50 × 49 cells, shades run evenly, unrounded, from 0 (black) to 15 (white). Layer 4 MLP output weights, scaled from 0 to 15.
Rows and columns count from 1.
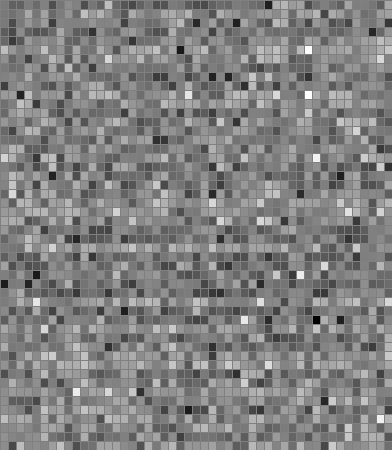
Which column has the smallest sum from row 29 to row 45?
27
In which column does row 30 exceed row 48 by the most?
41
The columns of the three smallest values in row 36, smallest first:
40, 43, 34
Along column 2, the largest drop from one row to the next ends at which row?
23
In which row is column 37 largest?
37
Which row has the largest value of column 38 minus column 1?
31
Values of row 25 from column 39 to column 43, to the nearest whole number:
7 8 9 8 9
